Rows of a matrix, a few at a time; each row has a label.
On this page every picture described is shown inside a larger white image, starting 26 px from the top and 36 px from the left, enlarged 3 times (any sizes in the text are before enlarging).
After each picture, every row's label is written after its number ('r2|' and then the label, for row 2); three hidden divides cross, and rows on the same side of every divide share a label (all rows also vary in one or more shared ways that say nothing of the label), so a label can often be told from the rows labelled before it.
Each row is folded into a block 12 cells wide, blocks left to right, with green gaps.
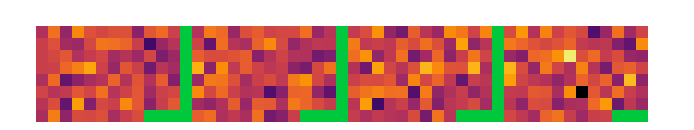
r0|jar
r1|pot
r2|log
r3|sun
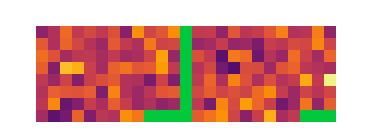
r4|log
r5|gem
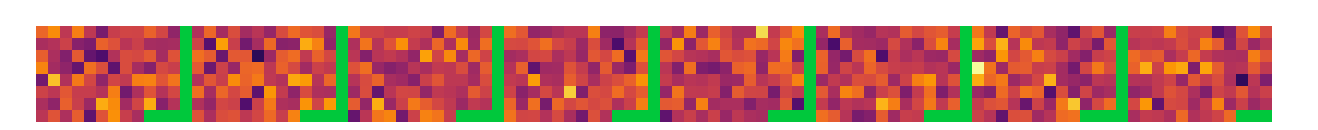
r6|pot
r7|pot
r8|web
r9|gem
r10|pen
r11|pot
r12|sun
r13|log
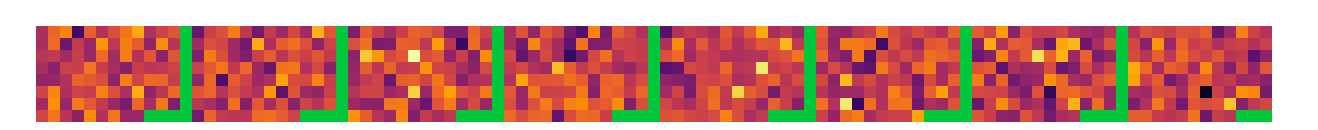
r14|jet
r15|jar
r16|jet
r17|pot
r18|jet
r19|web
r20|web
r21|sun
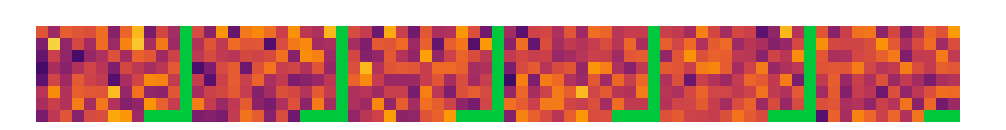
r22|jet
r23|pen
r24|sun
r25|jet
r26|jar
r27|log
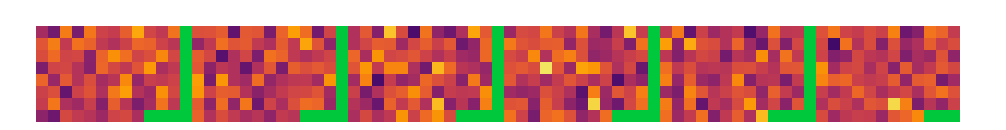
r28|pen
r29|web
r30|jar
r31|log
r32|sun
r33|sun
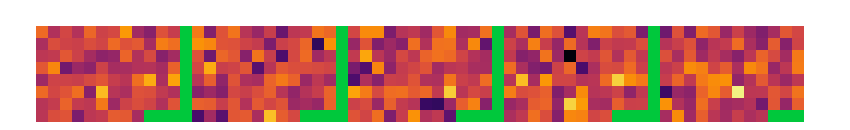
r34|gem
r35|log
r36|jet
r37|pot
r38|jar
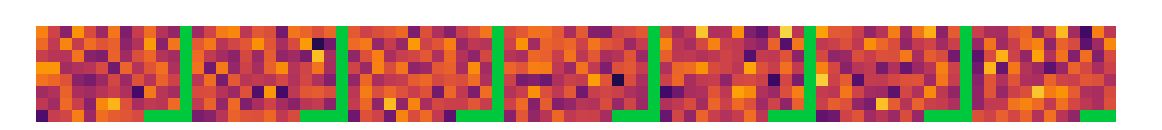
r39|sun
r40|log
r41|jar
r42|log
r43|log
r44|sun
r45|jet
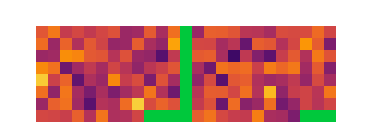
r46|sun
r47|jar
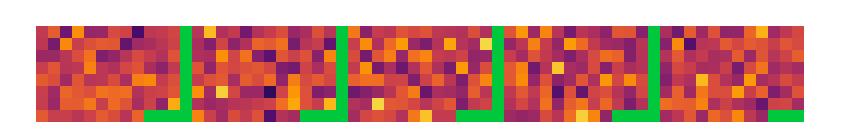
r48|pot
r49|pot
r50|web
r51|pot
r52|jet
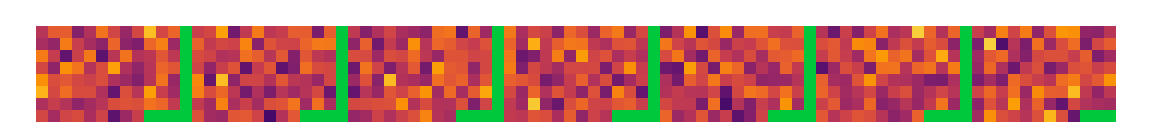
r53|sun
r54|web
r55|jet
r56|sun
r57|pen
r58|pen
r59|jet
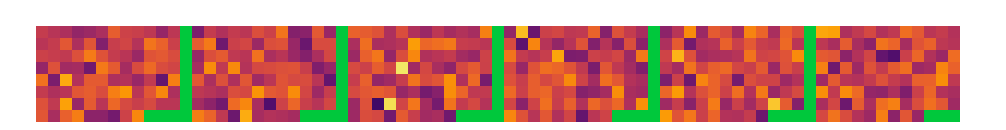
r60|web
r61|jet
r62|jar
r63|pot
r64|jet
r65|pot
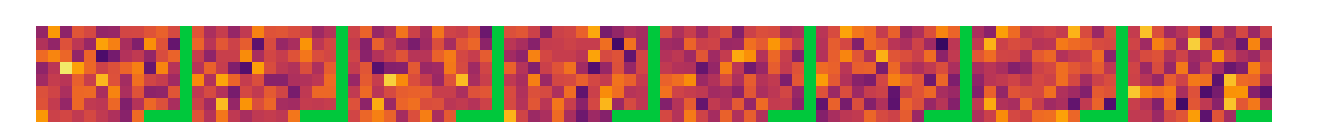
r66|jar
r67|web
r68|gem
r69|gem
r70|web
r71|log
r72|pen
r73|pot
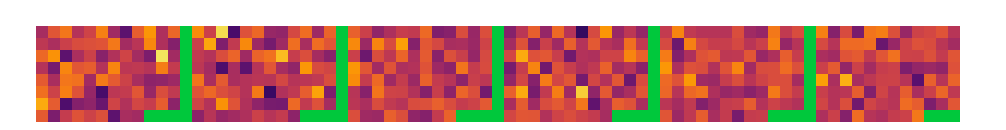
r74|log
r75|web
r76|sun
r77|jet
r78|sun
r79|web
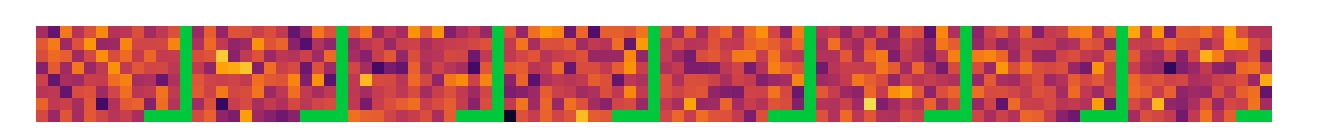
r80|pen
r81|jar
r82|gem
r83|log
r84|web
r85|jet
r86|jar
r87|web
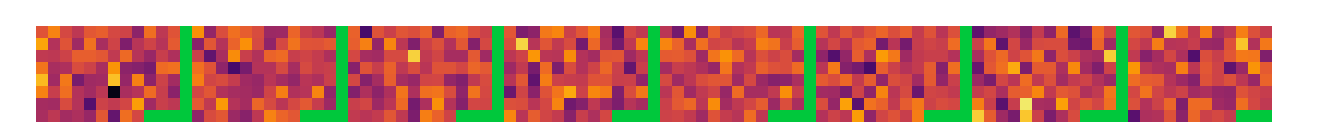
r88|sun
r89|web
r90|pen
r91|jet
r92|pen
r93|web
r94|jet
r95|sun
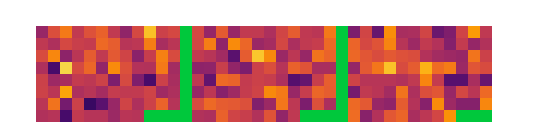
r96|log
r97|pen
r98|log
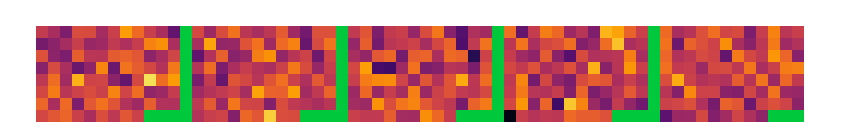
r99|gem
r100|jet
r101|gem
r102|log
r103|sun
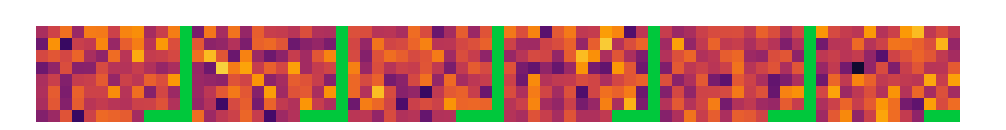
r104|jet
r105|jar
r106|sun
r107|web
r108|pen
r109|gem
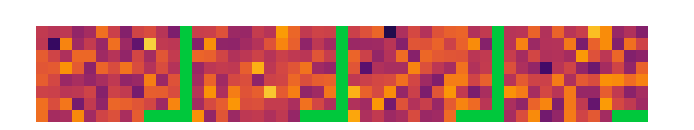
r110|sun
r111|jet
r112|gem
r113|gem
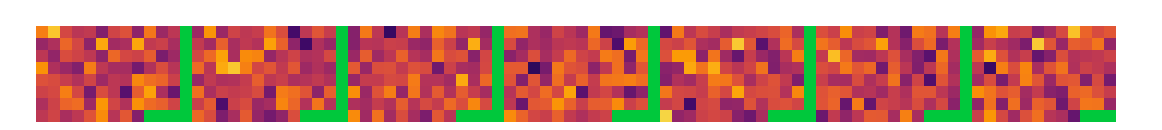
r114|pot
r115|jar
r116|gem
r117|gem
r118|jar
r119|log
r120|jar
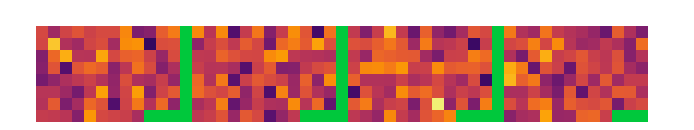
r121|jet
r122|web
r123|log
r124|sun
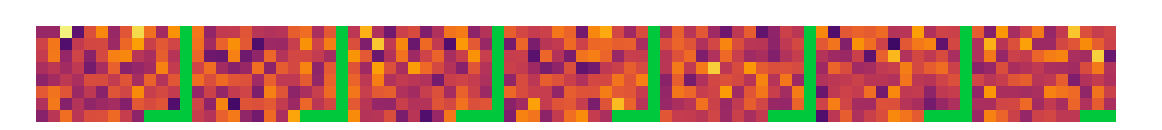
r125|pen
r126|web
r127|sun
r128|gem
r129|jar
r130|pen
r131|pen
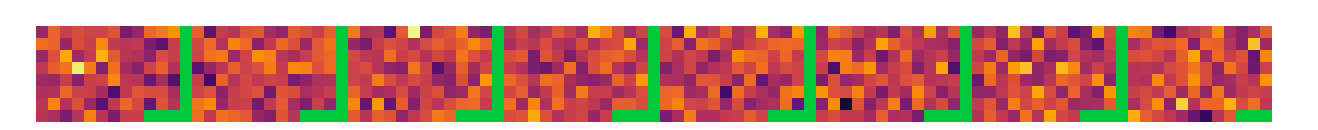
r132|log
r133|pen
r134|web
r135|gem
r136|pen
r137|jar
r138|jar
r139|gem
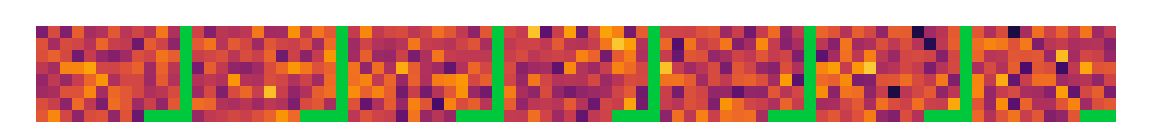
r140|jar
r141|pen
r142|pot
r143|web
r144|sun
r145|pot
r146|web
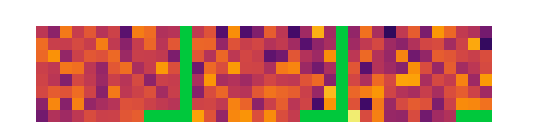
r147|log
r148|jar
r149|gem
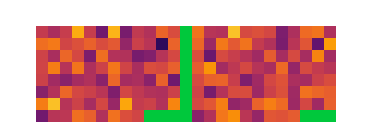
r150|log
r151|sun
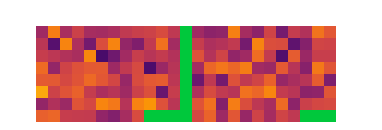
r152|pot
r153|jar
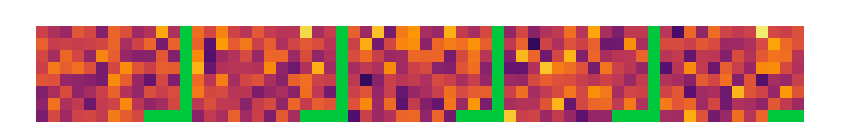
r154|log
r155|sun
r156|pen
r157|jet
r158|pen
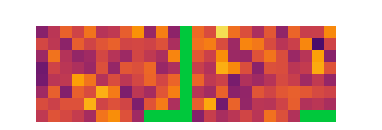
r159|jet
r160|log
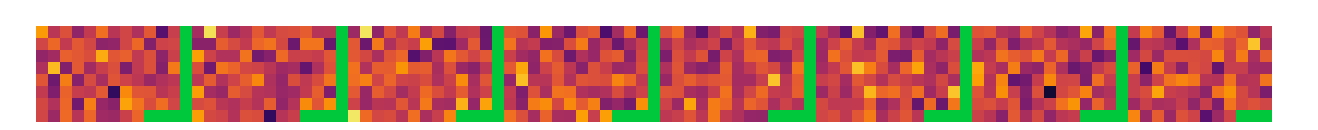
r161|web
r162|pot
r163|pot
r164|pot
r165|gem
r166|jar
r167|sun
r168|gem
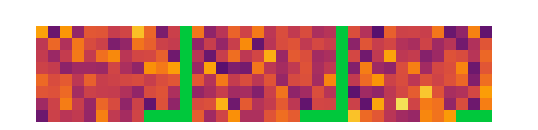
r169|web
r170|web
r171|gem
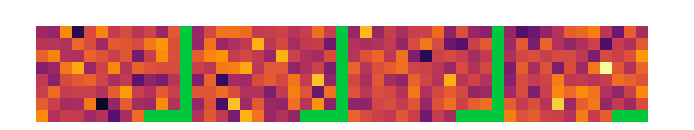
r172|pen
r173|jar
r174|pot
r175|jet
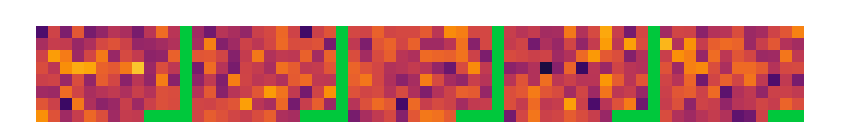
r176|jar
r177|jet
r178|sun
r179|gem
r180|log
